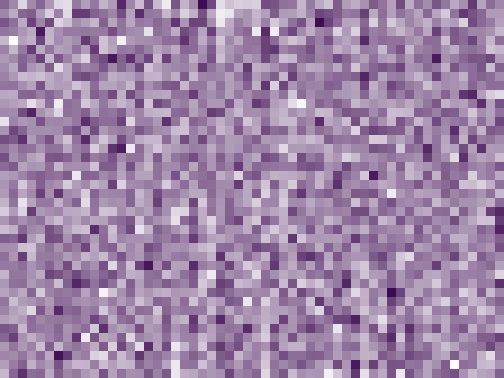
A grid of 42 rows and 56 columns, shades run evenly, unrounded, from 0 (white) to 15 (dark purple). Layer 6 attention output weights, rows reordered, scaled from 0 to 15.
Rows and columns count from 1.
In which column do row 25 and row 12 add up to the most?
56
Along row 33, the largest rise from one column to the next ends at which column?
44
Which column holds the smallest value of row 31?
24
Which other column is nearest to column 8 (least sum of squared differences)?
26
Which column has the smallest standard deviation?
47
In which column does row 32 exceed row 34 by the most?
39
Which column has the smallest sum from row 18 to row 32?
32
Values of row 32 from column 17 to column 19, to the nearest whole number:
9 8 10
